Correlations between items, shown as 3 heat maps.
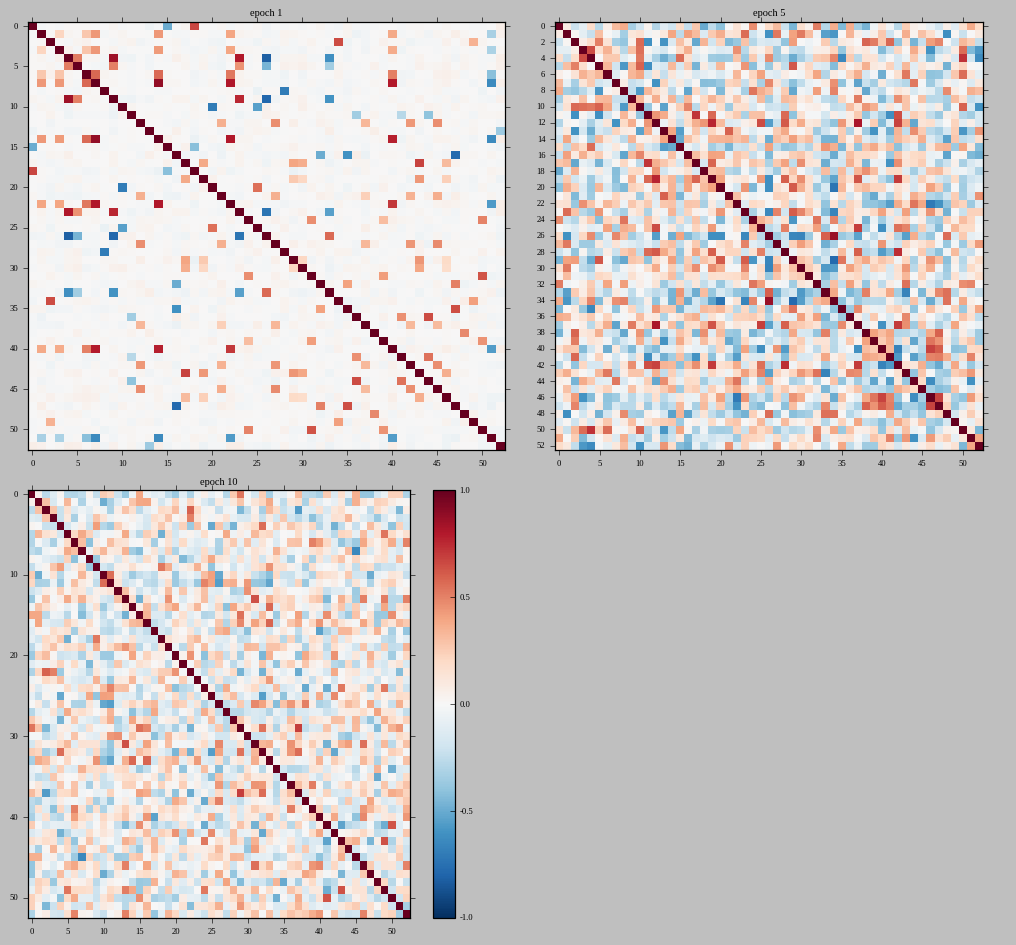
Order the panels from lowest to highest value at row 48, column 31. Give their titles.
epoch 5, epoch 10, epoch 1
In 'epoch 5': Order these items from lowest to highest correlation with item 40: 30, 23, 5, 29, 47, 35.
35, 5, 30, 29, 23, 47
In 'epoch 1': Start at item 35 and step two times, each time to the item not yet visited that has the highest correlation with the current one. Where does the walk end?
32
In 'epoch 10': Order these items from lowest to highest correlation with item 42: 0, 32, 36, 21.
32, 21, 0, 36
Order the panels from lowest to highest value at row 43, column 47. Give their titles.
epoch 10, epoch 5, epoch 1
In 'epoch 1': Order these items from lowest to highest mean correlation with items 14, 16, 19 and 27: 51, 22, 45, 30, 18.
51, 18, 30, 45, 22
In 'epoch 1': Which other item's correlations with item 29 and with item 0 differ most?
18
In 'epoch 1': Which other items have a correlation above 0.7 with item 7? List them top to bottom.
14, 22, 40
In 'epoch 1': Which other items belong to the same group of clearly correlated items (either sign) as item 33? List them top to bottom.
4, 5, 9, 23, 26
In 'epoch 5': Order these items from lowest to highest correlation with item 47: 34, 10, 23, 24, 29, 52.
24, 34, 52, 10, 23, 29
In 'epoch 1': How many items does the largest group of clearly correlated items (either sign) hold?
8
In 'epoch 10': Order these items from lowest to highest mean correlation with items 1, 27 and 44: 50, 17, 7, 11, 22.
11, 50, 7, 22, 17
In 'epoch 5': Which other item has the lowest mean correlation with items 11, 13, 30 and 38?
50
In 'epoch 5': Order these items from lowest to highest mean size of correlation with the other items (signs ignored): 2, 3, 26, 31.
31, 3, 2, 26
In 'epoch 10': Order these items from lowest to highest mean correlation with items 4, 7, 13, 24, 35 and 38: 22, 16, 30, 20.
22, 20, 16, 30
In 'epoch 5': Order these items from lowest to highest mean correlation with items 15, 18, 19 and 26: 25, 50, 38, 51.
51, 25, 50, 38
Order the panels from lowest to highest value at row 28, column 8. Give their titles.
epoch 1, epoch 10, epoch 5
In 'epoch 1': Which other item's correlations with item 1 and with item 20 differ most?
10
